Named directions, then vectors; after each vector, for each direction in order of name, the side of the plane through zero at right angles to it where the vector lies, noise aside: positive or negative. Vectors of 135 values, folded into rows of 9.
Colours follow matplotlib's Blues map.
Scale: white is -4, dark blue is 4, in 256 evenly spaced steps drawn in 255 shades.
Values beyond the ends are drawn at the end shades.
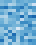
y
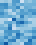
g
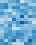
positive, positive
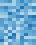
negative, positive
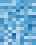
negative, positive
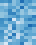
negative, positive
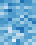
negative, negative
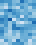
negative, negative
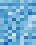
positive, negative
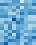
positive, negative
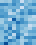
positive, negative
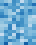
positive, negative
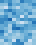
negative, negative
